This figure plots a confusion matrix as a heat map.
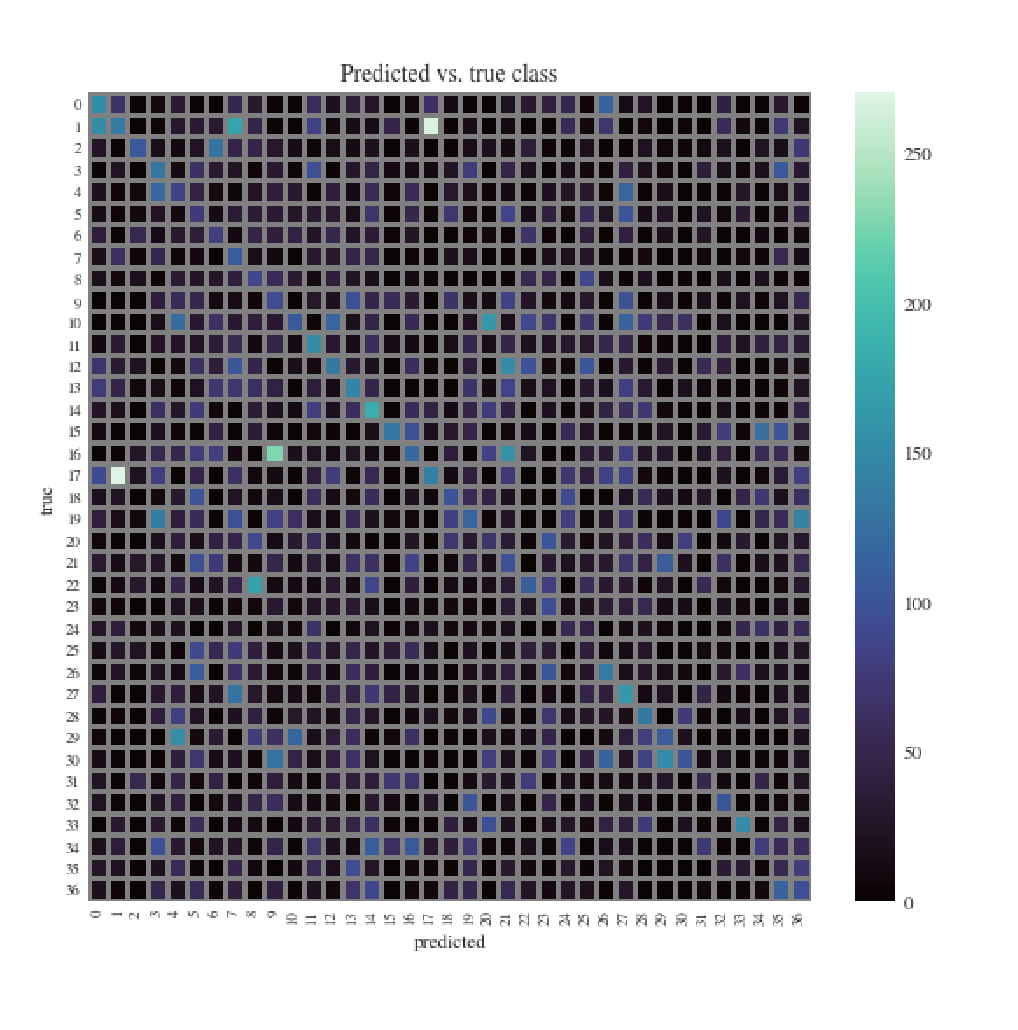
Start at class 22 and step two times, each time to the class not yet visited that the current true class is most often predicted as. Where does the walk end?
25
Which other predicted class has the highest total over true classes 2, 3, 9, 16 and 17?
21
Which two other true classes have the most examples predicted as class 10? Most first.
29, 19
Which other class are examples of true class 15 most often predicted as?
34
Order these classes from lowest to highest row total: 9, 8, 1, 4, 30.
8, 4, 9, 30, 1
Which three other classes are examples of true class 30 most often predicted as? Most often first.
29, 9, 26
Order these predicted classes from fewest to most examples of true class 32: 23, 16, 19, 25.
16, 25, 23, 19
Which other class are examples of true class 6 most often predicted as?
22
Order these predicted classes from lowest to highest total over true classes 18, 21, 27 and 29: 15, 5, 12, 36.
15, 12, 36, 5
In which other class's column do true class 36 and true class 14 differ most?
35
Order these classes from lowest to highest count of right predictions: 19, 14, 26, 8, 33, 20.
20, 8, 19, 26, 33, 14
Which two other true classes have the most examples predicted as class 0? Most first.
1, 17
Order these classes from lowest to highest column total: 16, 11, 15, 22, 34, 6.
15, 34, 22, 6, 16, 11
